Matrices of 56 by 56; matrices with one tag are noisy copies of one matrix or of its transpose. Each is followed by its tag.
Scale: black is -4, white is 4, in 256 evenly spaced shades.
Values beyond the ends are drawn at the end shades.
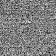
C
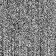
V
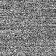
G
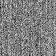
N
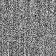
G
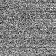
V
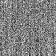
N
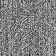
N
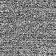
N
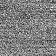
V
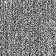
N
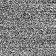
V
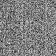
C
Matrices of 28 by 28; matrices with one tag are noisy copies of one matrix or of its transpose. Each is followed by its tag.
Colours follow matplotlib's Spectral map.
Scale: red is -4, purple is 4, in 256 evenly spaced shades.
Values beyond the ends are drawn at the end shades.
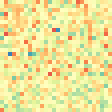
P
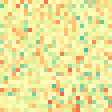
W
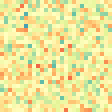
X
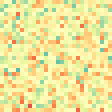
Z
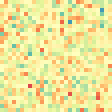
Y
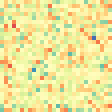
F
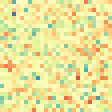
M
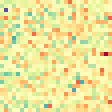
Z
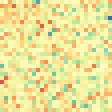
P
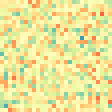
Y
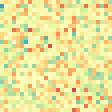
W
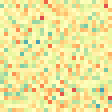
W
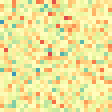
X
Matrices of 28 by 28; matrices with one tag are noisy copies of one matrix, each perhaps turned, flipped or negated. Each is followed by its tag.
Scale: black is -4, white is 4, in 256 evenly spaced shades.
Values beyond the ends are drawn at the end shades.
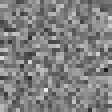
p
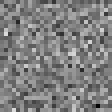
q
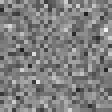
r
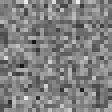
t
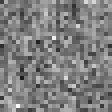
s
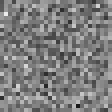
q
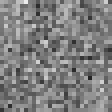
s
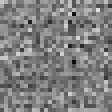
t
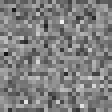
t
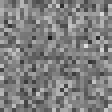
t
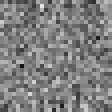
p
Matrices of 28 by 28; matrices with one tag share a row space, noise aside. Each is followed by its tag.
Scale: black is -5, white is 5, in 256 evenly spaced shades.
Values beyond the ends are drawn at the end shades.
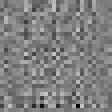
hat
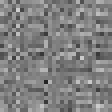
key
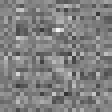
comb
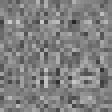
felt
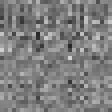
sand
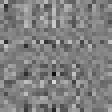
hat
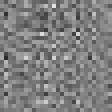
hat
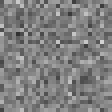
felt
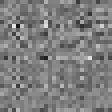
key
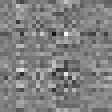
comb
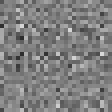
felt
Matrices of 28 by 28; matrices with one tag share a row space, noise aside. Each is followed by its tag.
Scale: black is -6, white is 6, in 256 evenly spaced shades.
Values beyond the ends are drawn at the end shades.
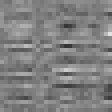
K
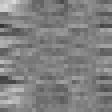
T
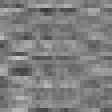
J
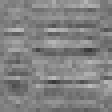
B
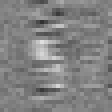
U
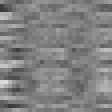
T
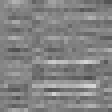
B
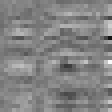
K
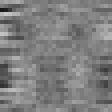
T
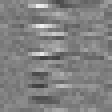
U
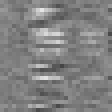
U
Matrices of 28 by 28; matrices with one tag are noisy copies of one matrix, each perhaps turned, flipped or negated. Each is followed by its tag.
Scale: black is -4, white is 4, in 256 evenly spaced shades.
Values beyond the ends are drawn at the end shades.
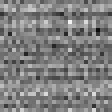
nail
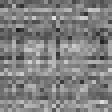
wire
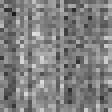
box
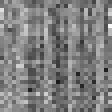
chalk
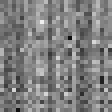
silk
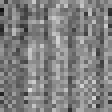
chalk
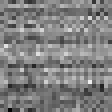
chalk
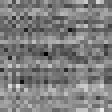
chalk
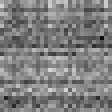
box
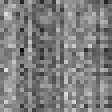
box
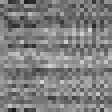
chalk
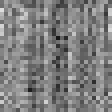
chalk
